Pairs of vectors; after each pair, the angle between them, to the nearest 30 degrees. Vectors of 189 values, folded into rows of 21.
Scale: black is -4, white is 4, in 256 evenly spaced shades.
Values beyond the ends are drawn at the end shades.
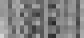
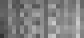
150 degrees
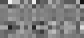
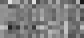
30 degrees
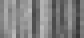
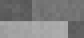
90 degrees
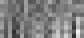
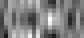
90 degrees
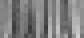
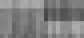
60 degrees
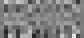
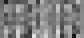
150 degrees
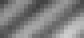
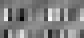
60 degrees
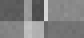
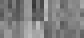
30 degrees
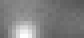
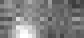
30 degrees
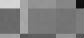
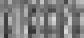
90 degrees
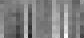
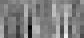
30 degrees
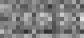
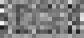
60 degrees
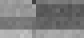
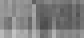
30 degrees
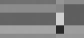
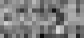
120 degrees
